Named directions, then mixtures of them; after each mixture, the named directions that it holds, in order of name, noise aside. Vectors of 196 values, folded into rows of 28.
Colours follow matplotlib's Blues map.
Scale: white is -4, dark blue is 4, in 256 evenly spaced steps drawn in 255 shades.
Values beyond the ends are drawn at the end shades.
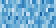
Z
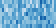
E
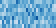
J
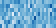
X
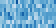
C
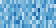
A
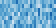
A, C, X.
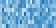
E, Z.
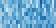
E.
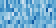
C, X, Z.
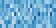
X.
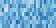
A, E.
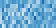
E, X, Z.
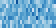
A, C, J.
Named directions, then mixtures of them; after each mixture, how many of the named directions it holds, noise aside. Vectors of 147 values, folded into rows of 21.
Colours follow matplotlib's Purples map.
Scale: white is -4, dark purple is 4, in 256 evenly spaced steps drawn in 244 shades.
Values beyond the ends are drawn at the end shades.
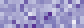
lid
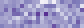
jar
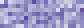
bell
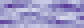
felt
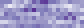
two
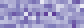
four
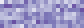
three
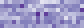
four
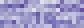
four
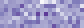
one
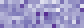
three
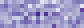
two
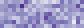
three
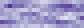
one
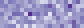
two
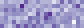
two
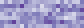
three
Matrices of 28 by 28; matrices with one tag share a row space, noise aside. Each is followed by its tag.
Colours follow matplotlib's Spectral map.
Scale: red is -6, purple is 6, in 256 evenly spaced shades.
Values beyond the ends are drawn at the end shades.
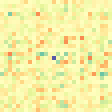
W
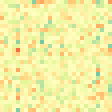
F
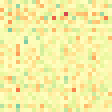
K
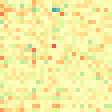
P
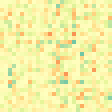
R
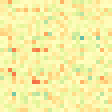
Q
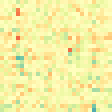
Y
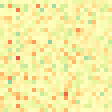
K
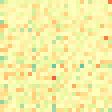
P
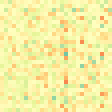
W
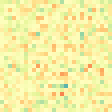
W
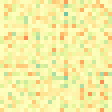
W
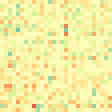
K
